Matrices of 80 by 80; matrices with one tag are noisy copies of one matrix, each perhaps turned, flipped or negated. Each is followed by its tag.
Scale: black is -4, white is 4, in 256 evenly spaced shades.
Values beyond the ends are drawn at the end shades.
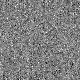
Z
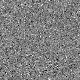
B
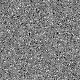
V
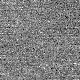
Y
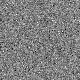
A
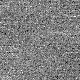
Y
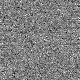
Z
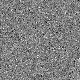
A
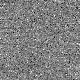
Z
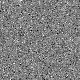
A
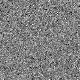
B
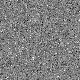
A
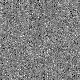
Z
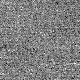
Y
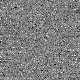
Z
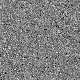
V
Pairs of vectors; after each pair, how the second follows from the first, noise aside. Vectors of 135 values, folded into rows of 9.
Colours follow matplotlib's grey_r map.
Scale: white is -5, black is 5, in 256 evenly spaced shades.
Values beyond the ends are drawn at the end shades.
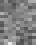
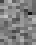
wrapped around, negated.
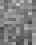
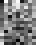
reversed, negated, scaled up.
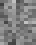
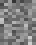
wrapped around, negated.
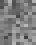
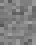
wrapped around, shrunk.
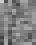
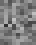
wrapped around, negated.
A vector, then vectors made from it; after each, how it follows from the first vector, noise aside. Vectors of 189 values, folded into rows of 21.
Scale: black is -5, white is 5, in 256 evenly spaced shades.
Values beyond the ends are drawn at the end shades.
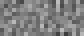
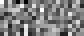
reversed, scaled up.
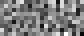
negated, scaled up.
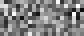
wrapped around, scaled up.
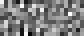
reversed, scaled up.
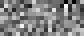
wrapped around, scaled up.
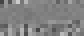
reversed, negated, partly zeroed.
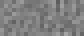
negated, shrunk.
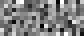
negated, scaled up.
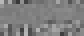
reversed, partly zeroed.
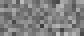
sign-scrambled.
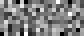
reversed, scaled up.
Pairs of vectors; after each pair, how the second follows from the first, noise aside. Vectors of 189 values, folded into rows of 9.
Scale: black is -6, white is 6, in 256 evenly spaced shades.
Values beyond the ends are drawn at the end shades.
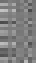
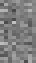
sign-scrambled.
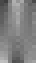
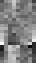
wrapped around, scaled up.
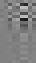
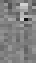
sign-scrambled.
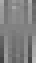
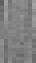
reversed, negated, shrunk.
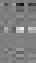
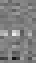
reversed.
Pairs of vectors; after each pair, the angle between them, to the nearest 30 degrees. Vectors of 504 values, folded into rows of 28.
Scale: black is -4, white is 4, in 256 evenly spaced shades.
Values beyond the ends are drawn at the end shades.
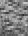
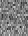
120 degrees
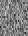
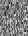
150 degrees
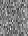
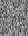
120 degrees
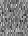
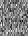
30 degrees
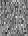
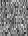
30 degrees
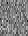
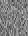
120 degrees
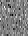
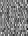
90 degrees
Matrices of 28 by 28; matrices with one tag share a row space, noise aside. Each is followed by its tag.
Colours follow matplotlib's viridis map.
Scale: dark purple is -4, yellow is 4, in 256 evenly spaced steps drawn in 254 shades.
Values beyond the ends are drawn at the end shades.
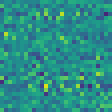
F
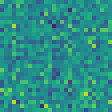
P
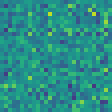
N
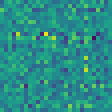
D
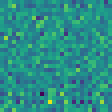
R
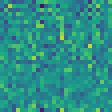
R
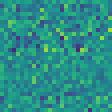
R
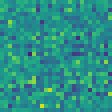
R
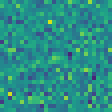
P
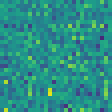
N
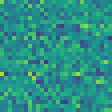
F
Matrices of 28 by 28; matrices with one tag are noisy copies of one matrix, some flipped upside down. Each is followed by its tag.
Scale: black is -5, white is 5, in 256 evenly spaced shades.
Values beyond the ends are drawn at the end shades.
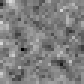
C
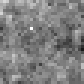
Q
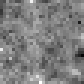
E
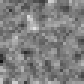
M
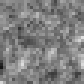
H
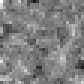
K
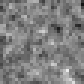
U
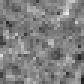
U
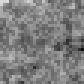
Q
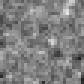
U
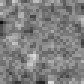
M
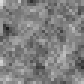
K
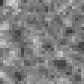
C
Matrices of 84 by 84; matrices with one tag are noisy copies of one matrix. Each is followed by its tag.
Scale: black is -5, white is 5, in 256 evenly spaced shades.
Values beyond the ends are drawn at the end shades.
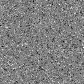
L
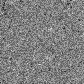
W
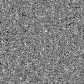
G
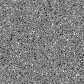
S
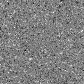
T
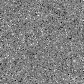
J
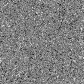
J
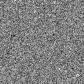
S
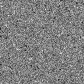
T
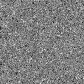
T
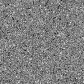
T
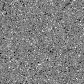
W
